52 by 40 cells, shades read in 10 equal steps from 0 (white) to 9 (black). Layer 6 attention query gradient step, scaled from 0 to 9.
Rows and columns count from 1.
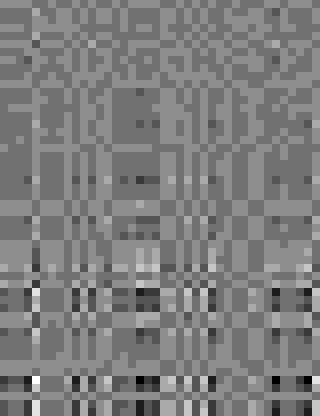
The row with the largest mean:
48
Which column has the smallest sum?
5
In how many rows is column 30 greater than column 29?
33
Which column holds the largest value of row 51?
18
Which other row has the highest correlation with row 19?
4
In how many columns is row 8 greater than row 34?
20
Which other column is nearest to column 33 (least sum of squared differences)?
9
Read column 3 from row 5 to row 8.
5 4 5 5
